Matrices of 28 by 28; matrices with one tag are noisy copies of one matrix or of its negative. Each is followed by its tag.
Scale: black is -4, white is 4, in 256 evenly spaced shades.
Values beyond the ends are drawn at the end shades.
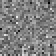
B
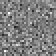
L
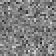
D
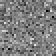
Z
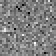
Z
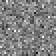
B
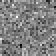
B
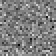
L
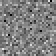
L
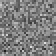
L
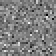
L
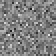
Z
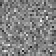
L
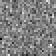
B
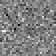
Z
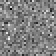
Z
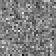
B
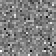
L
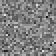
L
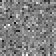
B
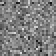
D
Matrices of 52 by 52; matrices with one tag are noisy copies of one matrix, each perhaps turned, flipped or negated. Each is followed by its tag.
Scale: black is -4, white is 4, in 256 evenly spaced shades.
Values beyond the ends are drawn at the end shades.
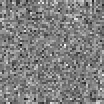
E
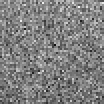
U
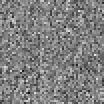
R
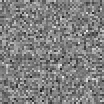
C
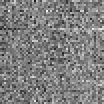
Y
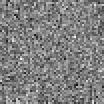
E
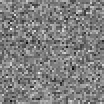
R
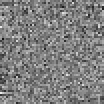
E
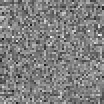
E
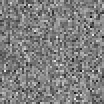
R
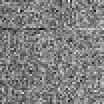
Y
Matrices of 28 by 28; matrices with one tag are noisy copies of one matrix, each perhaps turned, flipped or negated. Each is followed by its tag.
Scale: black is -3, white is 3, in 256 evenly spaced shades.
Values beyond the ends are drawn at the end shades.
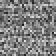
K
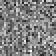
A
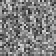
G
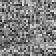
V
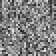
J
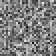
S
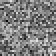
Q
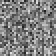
A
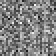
K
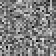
S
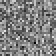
A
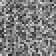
K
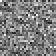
G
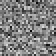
G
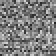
K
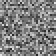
S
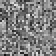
A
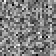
K
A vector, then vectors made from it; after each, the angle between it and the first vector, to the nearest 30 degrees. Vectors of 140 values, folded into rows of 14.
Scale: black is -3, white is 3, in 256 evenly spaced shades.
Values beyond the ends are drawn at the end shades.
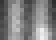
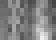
30 degrees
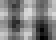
150 degrees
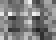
120 degrees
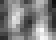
30 degrees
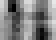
150 degrees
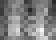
30 degrees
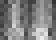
30 degrees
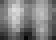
60 degrees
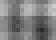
150 degrees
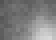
60 degrees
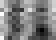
150 degrees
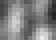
30 degrees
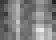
30 degrees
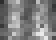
30 degrees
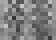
120 degrees
